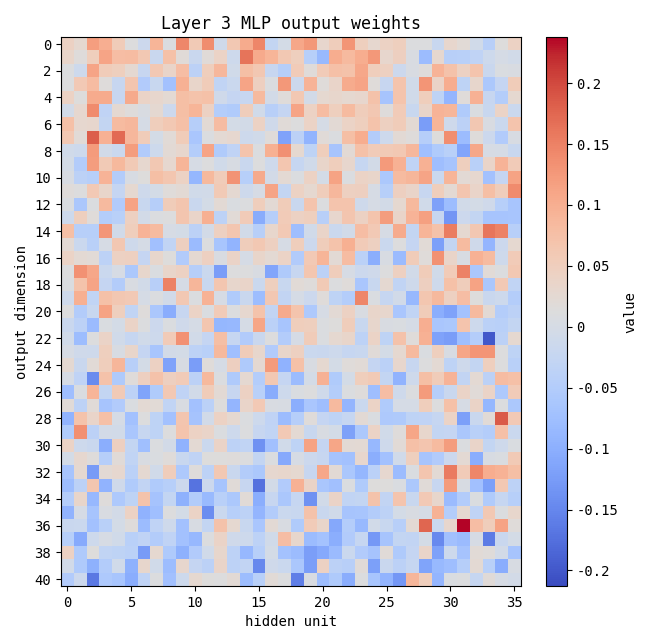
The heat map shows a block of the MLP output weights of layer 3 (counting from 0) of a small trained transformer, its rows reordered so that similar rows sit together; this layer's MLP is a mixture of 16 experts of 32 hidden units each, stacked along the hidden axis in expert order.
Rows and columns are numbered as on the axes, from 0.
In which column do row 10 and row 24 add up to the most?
13
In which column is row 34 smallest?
19
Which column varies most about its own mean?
2
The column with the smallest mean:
10
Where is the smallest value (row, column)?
22, 33
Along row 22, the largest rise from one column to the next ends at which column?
34
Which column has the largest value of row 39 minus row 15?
12
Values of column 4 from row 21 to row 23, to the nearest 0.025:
0 0 0
